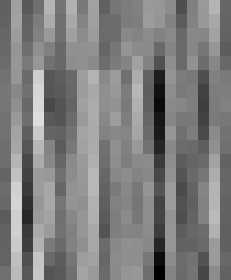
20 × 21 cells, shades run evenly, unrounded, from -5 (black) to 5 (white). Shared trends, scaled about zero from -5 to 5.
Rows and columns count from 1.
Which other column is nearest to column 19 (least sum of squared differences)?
6
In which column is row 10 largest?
4
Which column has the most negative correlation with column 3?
2
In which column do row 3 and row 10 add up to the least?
15
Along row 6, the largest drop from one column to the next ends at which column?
5
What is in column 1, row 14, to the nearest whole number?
-1
